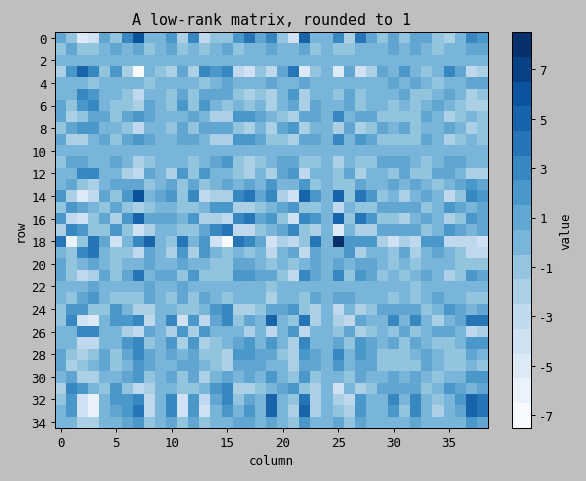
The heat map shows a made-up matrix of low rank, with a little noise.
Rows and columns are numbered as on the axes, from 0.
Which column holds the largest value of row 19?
3
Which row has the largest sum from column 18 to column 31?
14
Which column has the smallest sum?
2
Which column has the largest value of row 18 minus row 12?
25
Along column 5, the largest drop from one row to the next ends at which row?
18
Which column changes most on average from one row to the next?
7
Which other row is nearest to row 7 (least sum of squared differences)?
9
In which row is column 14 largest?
17
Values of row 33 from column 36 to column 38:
1 5 4
